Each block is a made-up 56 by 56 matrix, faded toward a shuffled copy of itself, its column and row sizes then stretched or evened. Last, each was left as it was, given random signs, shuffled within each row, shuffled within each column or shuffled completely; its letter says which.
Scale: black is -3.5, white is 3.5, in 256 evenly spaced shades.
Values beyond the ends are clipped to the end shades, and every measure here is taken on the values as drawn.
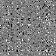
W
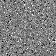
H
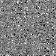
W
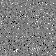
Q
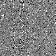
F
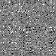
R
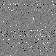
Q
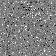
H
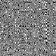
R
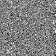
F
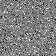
H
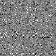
R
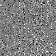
F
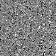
F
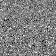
Q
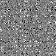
W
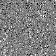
F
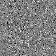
F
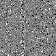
F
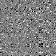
R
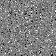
F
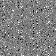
F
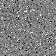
H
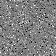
H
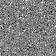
H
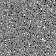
F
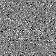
Q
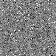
H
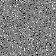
F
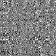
R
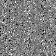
F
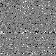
Q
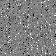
F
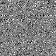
Q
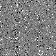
F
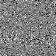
Q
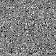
Q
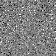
Q
